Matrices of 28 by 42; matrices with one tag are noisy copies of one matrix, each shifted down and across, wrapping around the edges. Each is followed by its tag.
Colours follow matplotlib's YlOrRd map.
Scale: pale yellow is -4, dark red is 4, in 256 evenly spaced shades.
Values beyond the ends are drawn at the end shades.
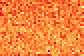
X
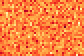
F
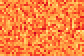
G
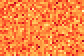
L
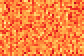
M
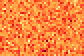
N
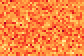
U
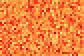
N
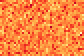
L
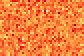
F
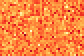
G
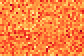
X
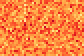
U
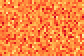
M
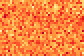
U
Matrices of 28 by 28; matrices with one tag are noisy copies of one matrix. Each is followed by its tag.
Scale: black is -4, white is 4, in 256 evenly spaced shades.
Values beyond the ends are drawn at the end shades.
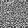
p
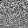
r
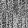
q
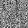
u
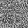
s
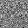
r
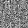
u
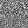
r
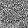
s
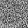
s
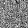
u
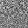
r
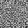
p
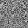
r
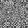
p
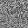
r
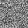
s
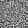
p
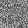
s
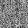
u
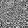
p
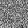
s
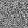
r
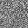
r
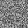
s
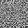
p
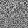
r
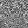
r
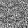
s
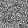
s
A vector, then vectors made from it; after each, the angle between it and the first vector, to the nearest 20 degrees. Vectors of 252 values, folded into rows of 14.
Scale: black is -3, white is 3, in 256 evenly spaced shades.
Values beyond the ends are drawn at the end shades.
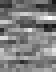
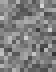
100 degrees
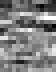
20 degrees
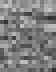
140 degrees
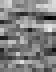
160 degrees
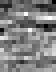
20 degrees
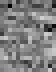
40 degrees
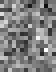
80 degrees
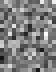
100 degrees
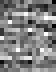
40 degrees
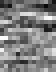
20 degrees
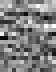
140 degrees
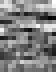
160 degrees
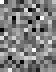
80 degrees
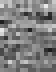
140 degrees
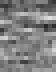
20 degrees
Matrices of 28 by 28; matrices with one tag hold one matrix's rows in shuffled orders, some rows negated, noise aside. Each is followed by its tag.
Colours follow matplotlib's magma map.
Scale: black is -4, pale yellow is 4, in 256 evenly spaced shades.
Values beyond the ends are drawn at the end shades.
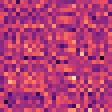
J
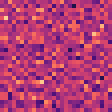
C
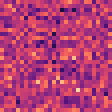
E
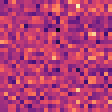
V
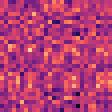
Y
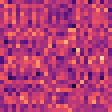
J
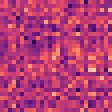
V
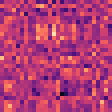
E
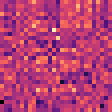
E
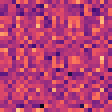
C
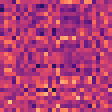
E
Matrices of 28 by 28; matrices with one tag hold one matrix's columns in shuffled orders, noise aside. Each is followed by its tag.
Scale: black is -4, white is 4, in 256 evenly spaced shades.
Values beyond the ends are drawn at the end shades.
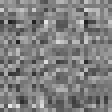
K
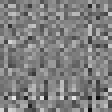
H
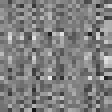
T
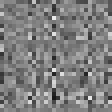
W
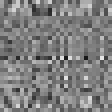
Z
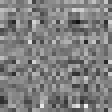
K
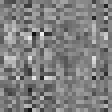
T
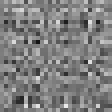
K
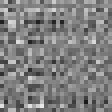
K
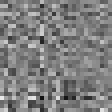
H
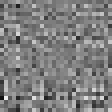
H
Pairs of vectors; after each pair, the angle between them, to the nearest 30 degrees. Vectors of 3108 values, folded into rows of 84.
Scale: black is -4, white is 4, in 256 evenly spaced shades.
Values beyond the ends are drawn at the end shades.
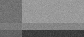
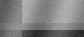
30 degrees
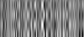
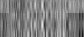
30 degrees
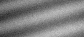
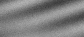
60 degrees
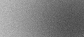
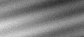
60 degrees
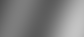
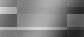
150 degrees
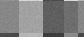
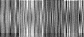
60 degrees
